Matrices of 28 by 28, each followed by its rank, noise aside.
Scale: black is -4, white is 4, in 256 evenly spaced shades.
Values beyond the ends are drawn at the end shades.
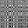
one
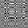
two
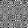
three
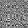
four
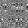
three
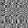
two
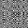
three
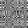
three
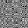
three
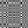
one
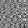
three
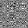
four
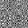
three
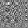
four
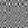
two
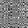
three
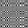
one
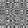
two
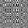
two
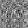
four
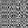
three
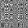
three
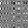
two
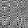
three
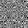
four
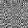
four
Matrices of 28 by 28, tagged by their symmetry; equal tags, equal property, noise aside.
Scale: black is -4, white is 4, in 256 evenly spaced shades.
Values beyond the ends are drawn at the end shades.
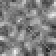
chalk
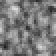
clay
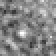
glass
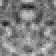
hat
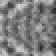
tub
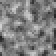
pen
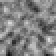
pen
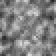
clay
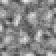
clay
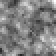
pen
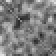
chalk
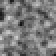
pen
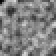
chalk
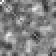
chalk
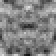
hat
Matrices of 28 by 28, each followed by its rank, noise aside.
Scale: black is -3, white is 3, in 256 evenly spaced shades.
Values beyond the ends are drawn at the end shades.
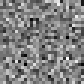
eight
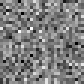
eight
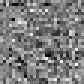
six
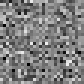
seven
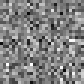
eight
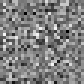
eight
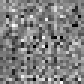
six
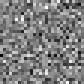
eight
